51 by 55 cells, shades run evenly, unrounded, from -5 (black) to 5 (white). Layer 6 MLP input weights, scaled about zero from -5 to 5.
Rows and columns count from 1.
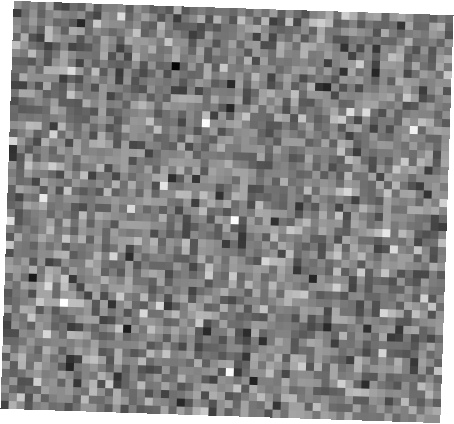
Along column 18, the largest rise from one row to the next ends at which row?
39
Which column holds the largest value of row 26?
16
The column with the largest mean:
12
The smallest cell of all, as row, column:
8, 21
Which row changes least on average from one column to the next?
43
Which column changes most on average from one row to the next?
42
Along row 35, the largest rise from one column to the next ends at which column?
5
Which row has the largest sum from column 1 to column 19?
30
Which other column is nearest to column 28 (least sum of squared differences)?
47
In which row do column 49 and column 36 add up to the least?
2
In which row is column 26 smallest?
41
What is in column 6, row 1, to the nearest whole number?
-2
